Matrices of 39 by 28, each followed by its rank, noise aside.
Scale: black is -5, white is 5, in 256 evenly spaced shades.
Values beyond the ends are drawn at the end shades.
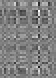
two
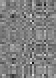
three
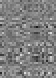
four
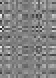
two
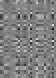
two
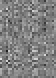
four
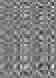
two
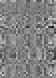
four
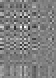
two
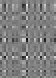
one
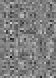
four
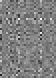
four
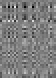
two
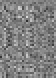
four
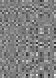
three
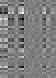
one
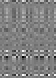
one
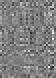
four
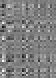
two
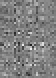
four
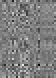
four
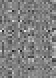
four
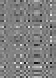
two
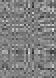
three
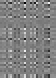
one
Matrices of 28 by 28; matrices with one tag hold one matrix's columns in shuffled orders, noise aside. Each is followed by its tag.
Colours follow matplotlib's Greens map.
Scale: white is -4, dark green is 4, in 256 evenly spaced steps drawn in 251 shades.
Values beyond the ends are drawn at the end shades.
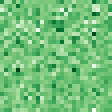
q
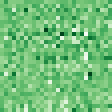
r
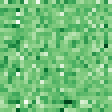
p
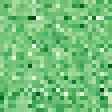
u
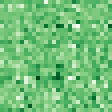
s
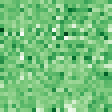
r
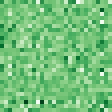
p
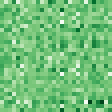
p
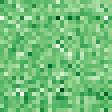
u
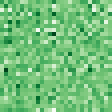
q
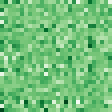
p
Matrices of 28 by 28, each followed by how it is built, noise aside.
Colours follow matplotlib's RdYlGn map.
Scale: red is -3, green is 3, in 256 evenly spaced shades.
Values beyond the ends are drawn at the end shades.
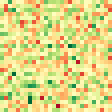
blocks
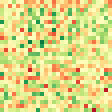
blocks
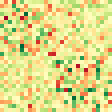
block diagonal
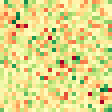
block diagonal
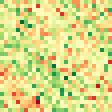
Toeplitz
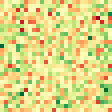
blocks
